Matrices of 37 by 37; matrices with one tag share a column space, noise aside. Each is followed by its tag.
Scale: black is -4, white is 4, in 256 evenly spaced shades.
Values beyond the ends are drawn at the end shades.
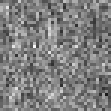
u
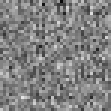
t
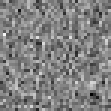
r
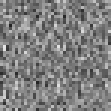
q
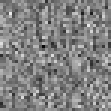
u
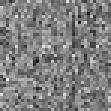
u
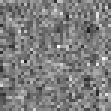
u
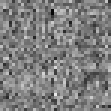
r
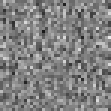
r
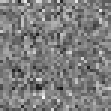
q
